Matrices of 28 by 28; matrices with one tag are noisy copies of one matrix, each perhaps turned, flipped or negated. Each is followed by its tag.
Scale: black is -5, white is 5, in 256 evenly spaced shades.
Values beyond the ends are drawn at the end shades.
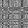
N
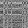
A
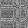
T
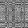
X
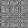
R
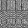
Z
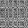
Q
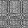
T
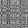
Q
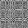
R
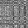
A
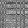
A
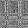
T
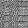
Z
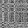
A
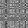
N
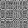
R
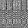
Z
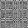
R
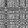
N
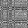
T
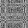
X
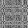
X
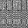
Z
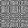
R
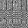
Z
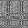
T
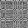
R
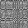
R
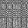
Z
